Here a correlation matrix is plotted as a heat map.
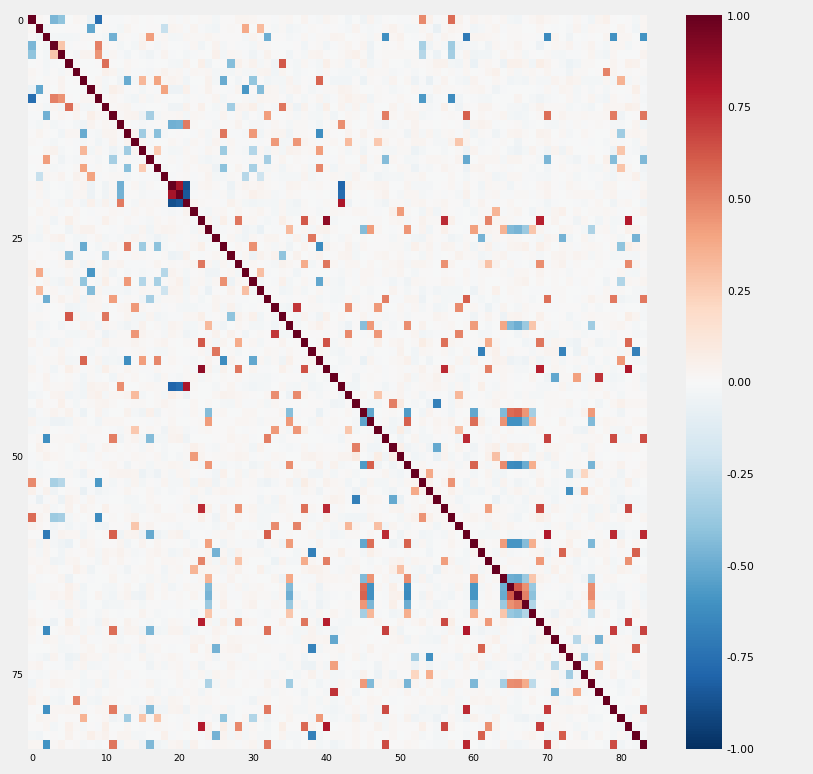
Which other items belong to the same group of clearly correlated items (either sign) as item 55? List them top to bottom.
44, 49
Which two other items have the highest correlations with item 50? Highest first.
22, 63
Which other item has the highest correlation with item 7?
39
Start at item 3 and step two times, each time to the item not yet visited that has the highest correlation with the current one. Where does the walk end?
4
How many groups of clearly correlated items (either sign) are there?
15
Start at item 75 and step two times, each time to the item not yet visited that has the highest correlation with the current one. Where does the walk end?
52
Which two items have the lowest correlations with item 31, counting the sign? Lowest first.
8, 18
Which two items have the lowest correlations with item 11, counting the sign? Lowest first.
2, 16
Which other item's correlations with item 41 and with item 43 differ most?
77
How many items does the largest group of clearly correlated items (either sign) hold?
12
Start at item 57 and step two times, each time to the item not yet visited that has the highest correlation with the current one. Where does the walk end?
53
